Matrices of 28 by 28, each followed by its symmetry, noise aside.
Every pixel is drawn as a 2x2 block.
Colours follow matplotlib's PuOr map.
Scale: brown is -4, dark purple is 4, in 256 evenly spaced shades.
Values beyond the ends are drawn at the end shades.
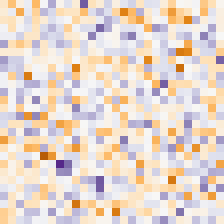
no symmetry.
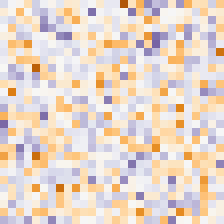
antisymmetric.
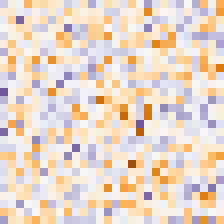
mirrored top to bottom.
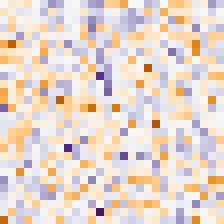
antisymmetric.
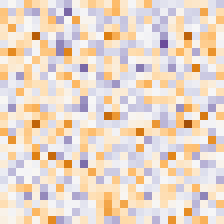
mirrored left to right.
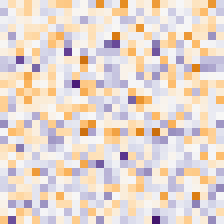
mirrored left to right.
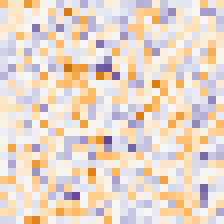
no symmetry.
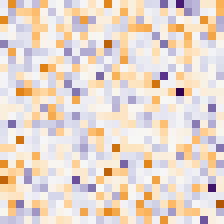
antisymmetric.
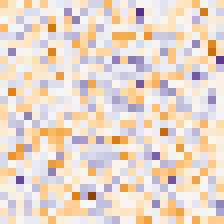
no symmetry.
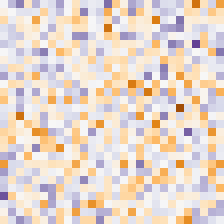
no symmetry.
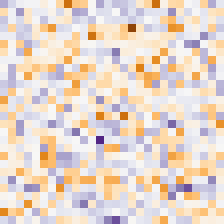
mirrored left to right.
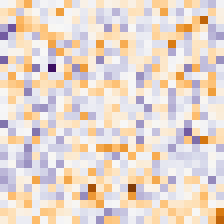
mirrored left to right.
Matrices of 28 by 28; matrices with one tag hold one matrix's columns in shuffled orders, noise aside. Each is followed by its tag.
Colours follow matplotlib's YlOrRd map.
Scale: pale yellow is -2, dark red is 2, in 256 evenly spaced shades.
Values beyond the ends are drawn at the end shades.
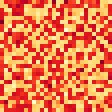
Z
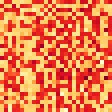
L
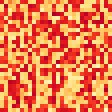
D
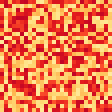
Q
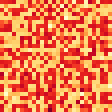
L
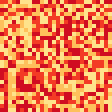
L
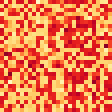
L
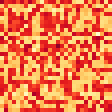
Q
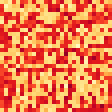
D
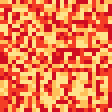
D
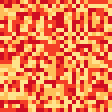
Q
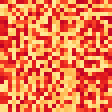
L
